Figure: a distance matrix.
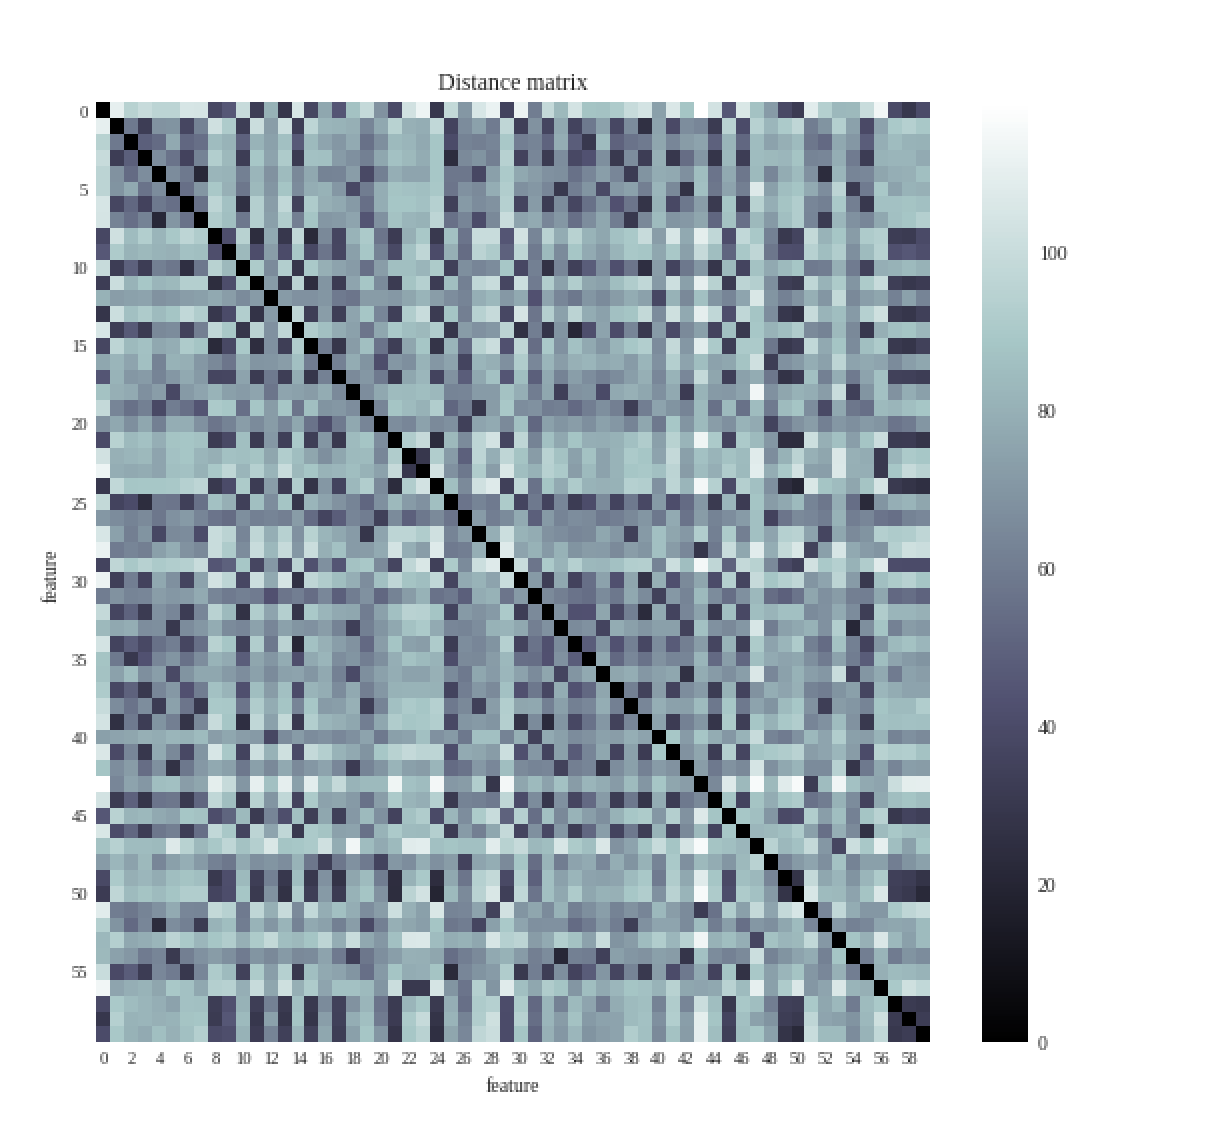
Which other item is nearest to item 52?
4
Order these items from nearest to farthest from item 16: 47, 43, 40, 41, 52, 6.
40, 52, 6, 43, 41, 47
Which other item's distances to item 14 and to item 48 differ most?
30
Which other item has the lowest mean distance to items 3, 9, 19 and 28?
25
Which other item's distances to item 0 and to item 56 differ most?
23
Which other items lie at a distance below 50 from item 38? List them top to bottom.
4, 7, 19, 27, 52
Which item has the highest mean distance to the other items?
47
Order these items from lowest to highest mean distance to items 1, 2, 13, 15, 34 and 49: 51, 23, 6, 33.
6, 33, 51, 23
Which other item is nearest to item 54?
33
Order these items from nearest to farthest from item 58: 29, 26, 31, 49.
49, 29, 31, 26
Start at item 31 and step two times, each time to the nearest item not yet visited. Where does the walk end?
12
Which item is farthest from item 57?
43
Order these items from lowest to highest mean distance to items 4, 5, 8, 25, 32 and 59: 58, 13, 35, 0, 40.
35, 58, 13, 40, 0
